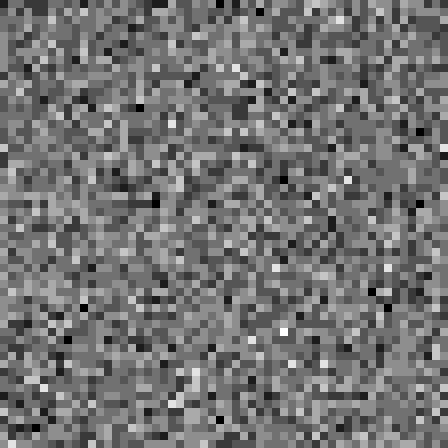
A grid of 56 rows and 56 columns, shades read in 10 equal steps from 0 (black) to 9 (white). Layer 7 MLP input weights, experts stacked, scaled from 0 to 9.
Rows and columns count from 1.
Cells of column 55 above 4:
23
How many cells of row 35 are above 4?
15
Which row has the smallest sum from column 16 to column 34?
1
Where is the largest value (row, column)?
42, 36
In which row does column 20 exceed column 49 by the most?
39
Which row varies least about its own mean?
18
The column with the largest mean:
25
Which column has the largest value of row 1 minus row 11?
40
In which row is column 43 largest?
3
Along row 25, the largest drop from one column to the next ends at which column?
20
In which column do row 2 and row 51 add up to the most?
22
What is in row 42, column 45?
7
